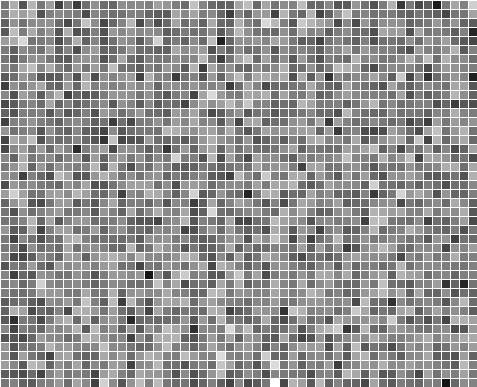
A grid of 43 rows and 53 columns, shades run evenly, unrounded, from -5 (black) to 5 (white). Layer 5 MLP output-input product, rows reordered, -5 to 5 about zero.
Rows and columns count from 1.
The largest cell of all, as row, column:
43, 31
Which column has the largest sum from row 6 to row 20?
39
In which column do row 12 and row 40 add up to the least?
51
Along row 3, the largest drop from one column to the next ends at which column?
16
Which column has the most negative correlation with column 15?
40
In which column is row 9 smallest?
53
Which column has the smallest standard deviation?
29
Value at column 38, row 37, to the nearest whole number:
3
